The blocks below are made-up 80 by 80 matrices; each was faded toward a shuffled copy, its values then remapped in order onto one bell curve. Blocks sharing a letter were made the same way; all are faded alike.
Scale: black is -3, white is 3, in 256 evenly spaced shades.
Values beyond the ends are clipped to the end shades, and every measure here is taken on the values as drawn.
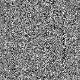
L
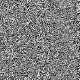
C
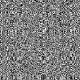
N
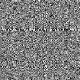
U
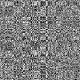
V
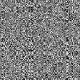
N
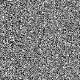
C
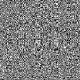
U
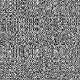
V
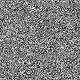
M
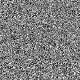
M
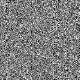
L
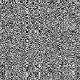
U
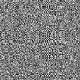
V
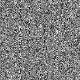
L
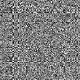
N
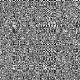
N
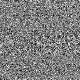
M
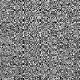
N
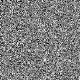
C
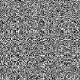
N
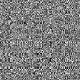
N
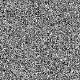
C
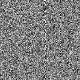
L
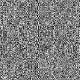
U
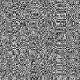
V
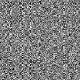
N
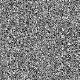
C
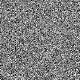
C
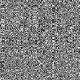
U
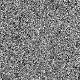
L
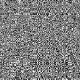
N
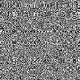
N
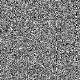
L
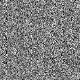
L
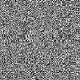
U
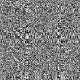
N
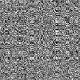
V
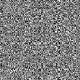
U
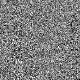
C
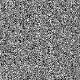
L
